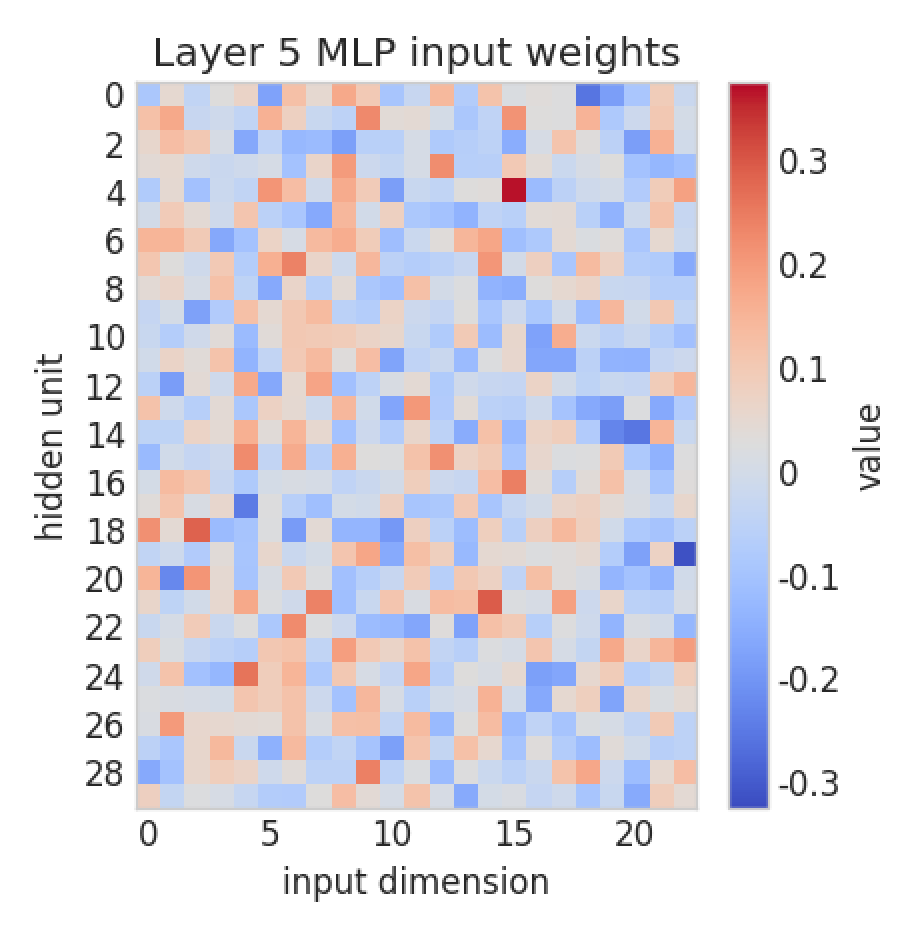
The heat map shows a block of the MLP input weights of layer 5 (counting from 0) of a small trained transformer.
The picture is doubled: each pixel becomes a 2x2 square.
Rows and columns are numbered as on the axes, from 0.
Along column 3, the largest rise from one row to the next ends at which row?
7
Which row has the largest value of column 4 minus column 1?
12
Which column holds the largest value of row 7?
6
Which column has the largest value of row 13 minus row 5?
11
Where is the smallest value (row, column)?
19, 22
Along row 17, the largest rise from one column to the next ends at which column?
5
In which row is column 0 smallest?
28
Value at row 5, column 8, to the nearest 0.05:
0.15
